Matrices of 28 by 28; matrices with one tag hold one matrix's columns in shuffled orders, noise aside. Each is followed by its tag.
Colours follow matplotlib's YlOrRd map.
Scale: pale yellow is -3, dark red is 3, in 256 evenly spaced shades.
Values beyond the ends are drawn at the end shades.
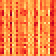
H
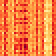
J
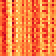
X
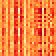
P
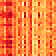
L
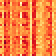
L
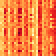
P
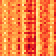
J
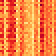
X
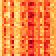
L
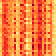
J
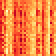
H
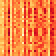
P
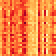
H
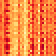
J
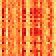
P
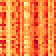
L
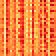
X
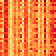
X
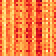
X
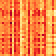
H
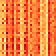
J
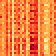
J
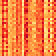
X
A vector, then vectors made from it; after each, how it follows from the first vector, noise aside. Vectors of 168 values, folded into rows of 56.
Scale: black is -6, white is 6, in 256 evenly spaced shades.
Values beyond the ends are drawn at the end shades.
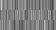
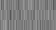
wrapped around, negated, shrunk.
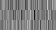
wrapped around, negated.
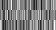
reversed, scaled up.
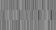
wrapped around, negated, shrunk.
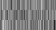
reversed, negated.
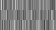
sign-scrambled.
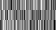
reversed, negated, scaled up.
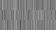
wrapped around, negated, shrunk.
